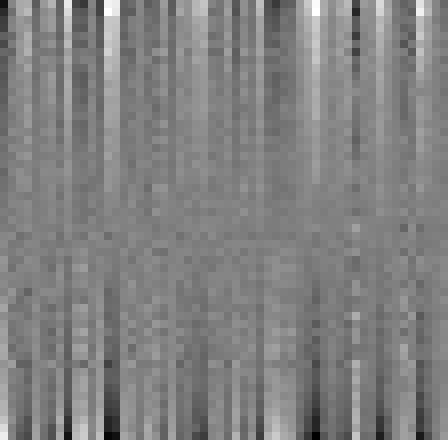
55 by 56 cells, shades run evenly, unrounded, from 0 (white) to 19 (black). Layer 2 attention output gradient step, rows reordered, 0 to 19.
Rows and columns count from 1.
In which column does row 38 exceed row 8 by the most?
40
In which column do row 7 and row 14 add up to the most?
45
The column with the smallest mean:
14
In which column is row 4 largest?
1
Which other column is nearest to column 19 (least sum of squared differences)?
36
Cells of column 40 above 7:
40
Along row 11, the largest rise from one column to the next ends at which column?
10
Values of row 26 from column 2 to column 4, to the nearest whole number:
9 9 9
